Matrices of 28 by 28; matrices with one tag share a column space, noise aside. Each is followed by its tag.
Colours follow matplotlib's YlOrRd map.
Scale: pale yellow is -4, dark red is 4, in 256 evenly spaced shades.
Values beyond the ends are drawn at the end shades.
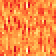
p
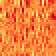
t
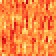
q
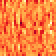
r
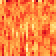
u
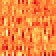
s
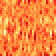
s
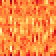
s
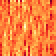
u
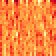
u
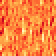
s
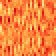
p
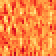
p
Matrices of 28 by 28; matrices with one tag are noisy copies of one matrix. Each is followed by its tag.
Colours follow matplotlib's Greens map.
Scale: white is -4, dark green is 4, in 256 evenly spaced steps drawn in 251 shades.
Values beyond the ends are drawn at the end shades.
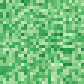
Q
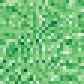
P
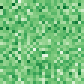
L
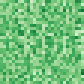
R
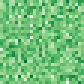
P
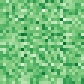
Q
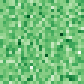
P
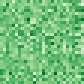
R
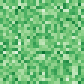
L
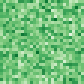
Q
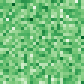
Q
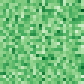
R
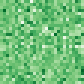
R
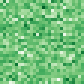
Q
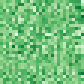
R
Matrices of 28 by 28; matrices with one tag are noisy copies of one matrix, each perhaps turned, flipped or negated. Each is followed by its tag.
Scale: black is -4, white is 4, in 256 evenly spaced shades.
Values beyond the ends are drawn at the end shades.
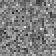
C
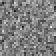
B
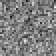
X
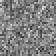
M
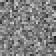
B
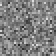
X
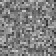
C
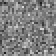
C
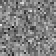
X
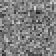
C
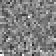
M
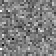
X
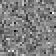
X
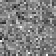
X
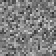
X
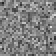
B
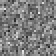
X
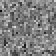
C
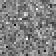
X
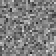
B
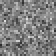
X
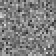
C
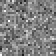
X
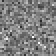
M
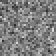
M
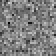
C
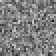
B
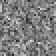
X
